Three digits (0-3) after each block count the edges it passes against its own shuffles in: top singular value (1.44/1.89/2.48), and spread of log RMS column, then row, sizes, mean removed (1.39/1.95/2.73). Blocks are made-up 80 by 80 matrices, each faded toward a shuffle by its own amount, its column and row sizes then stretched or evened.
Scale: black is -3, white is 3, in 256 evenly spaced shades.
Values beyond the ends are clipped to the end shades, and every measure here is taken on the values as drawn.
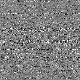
1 0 3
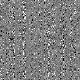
1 3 0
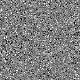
1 2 0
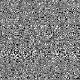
1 1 3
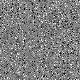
0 2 0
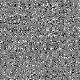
1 1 2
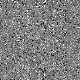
0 2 1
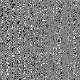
1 3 0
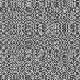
3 0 1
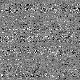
0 0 3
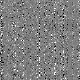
1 3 0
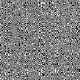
2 3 2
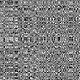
3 2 2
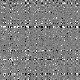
3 3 3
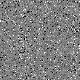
1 1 0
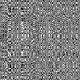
3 3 0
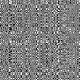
3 3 1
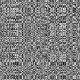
3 3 1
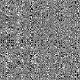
2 3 2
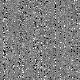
0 3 0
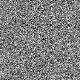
1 2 0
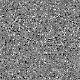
0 1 2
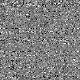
0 1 3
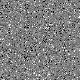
1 2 1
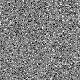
1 0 0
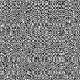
3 0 1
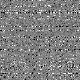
1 1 3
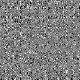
2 2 2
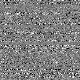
0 0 3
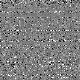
0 1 3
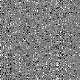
2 3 1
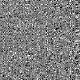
2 2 1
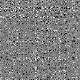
1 2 3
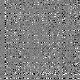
2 3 3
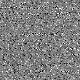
0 0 2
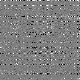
2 2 3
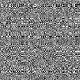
3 1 3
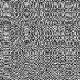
3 0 2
